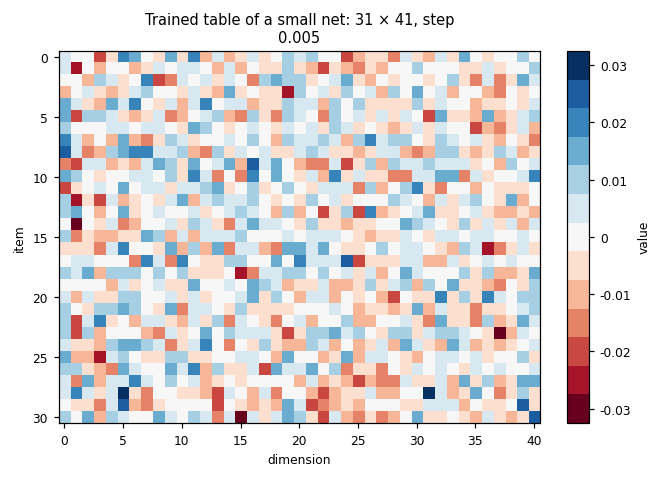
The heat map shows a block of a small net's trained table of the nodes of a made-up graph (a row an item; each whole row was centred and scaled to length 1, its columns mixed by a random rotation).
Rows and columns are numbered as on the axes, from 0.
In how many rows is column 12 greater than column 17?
14
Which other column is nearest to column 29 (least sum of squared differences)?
34
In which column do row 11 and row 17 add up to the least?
25
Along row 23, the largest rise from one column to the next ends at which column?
2
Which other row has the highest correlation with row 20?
27
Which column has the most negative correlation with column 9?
24
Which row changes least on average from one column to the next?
15
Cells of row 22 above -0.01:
30
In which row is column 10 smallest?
21
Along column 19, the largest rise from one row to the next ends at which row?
4
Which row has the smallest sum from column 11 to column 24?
28
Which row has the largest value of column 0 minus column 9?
5
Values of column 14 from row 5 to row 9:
-0.01 -0.005 0.005 -0.005 0.015
